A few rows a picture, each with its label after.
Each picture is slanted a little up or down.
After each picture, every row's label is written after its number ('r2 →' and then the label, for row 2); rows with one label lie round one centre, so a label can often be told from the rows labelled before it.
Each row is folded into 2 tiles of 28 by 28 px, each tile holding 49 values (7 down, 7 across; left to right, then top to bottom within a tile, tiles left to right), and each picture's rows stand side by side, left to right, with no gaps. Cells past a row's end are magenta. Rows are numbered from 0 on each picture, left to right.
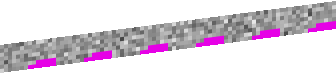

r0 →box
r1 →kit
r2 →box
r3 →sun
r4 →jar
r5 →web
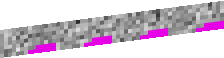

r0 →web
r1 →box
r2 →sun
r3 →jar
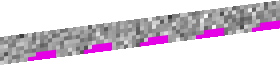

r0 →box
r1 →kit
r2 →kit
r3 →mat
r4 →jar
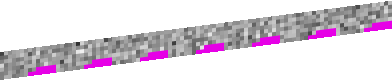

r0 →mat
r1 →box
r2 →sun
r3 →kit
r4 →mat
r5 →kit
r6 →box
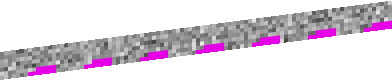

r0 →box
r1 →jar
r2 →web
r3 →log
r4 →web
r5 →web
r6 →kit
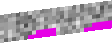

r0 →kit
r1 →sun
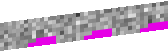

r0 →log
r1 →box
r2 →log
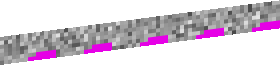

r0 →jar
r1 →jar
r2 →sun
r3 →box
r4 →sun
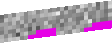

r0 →log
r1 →jar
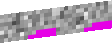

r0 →jar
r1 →jar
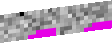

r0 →box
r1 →web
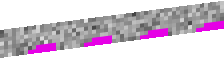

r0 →mat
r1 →web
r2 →box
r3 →jar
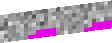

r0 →sun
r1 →mat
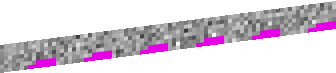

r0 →log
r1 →box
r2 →web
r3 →mat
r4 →log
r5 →jar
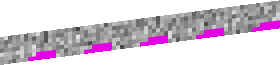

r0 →sun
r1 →box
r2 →sun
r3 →sun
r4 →kit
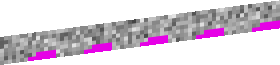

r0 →mat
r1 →sun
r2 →box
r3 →sun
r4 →sun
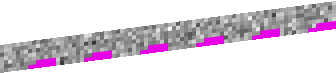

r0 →web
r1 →web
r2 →log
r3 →jar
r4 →jar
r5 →kit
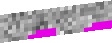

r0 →box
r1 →sun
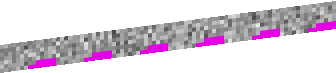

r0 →sun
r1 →jar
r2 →mat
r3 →log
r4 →sun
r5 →kit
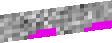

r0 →log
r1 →sun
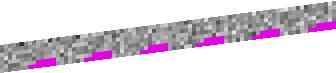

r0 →box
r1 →box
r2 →mat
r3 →kit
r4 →kit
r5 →sun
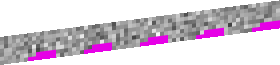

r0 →log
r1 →web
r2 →mat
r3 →kit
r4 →box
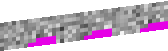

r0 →log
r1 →kit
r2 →log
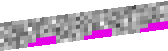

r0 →jar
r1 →log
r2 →box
